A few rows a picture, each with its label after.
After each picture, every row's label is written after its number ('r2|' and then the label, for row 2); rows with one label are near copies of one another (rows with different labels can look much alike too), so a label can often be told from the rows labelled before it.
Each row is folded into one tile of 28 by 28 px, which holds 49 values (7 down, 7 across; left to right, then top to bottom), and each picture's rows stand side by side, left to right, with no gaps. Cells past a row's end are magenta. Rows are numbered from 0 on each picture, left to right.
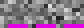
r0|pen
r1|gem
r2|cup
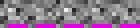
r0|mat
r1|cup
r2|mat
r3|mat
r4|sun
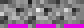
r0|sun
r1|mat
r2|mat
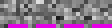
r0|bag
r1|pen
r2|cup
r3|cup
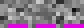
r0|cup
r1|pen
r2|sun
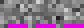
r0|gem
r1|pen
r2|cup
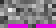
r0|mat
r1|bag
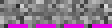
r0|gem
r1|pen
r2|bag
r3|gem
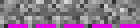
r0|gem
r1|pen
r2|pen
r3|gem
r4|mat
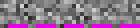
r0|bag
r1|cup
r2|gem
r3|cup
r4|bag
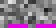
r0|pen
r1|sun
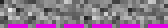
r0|mat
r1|sun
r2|pen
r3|cup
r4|sun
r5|pen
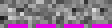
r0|cup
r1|pen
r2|sun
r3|mat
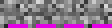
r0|gem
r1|pen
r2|bag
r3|gem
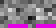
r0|mat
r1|cup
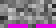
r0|cup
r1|bag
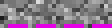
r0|cup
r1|pen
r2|cup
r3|gem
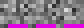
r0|bag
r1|bag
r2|mat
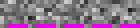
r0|pen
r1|cup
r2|pen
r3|mat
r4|sun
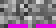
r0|bag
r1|pen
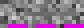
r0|sun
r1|pen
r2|gem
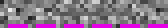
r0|mat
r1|cup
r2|pen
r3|pen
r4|gem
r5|sun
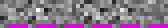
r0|cup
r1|mat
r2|bag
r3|sun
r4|mat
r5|pen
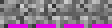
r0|gem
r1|bag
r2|pen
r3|pen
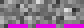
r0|gem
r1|pen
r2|mat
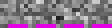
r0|bag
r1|pen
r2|cup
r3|pen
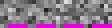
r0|mat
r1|sun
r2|pen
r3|gem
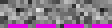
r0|sun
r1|mat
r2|gem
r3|sun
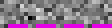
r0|gem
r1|cup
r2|cup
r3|gem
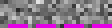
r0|sun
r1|pen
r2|gem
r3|bag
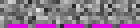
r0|pen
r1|mat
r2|gem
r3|bag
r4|bag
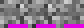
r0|gem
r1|gem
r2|pen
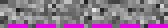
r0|sun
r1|bag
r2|pen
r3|mat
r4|sun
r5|gem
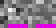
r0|mat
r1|pen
